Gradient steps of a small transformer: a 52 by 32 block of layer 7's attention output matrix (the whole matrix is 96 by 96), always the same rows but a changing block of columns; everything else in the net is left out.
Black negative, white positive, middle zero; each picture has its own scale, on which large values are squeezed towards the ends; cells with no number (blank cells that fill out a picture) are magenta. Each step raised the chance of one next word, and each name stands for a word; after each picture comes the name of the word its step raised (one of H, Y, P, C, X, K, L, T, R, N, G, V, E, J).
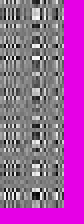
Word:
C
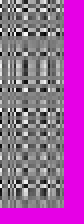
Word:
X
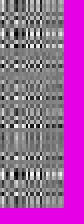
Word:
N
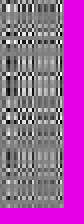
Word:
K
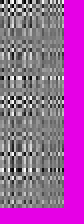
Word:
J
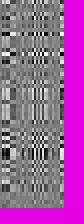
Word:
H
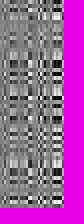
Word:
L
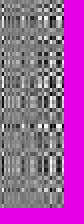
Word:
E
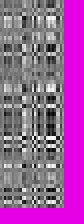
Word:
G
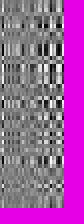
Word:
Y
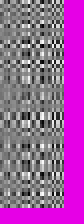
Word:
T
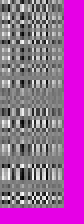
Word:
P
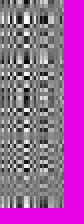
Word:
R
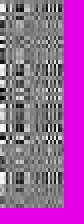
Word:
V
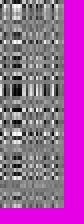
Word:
K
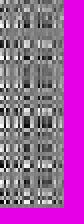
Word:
P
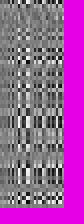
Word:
P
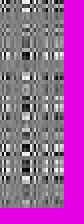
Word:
J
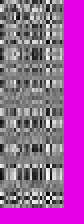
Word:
P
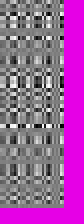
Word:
E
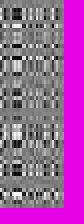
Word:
C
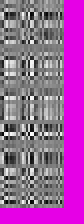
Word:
L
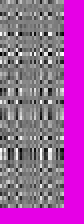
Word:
H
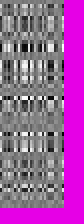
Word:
Y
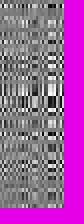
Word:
K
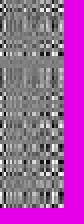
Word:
T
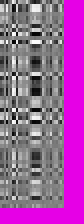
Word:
K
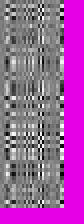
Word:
G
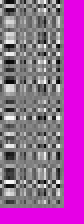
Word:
X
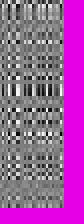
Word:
K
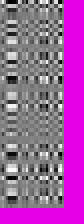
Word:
J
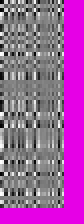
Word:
T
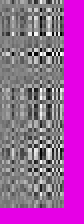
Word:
H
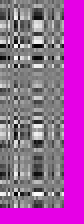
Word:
C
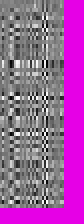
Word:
L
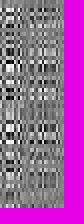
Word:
V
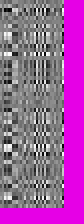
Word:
X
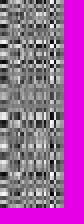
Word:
T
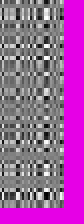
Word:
C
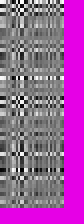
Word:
J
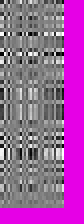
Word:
H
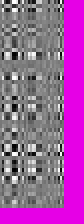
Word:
J
